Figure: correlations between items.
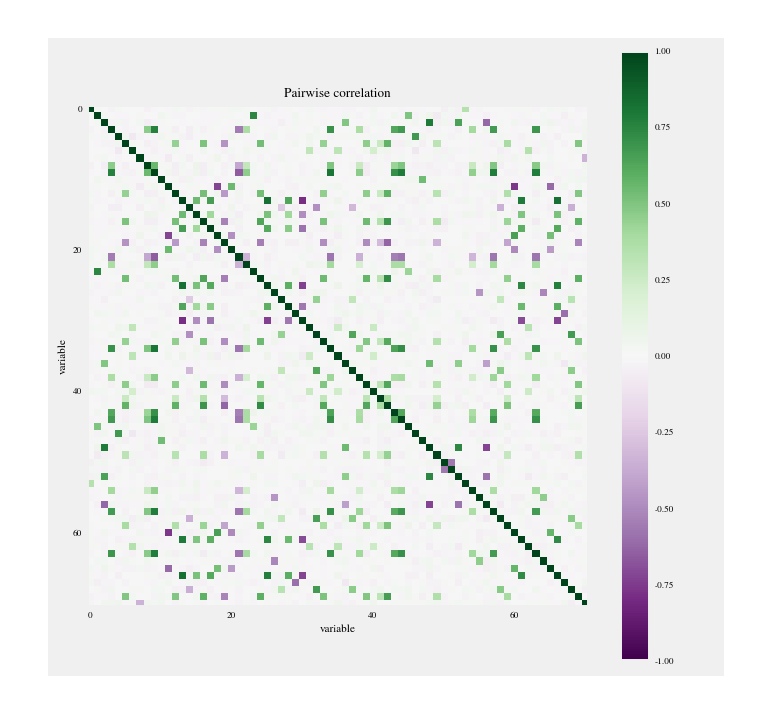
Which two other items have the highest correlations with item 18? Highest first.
60, 65
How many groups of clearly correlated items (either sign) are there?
15
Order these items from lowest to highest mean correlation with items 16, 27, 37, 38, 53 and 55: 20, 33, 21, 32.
21, 20, 33, 32
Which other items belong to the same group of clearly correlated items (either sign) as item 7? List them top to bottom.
70
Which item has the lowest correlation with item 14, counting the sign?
32
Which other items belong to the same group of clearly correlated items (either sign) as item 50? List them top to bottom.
51
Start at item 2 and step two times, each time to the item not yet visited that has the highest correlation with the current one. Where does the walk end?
52
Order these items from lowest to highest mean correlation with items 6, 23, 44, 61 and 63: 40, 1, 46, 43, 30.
30, 46, 40, 1, 43
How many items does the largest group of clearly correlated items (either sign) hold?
12
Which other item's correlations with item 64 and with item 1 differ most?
23
